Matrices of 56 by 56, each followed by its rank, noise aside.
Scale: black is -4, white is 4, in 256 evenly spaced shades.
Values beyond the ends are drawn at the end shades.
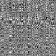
six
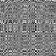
three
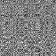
seven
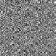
seven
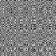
four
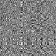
five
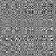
four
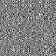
seven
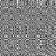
four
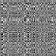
three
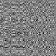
four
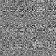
five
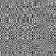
three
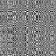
three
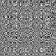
five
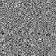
seven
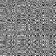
three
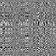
three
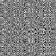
seven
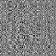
six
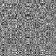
six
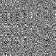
seven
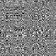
seven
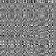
three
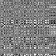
three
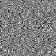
six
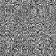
seven
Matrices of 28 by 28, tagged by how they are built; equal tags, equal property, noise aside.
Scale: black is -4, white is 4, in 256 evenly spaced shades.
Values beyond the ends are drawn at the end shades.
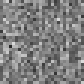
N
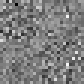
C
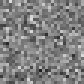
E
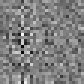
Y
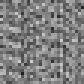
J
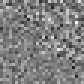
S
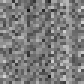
J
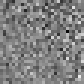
S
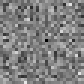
N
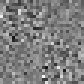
C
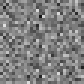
J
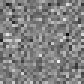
Y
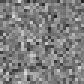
E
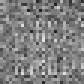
N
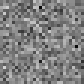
J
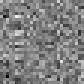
Y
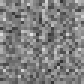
N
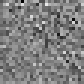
S
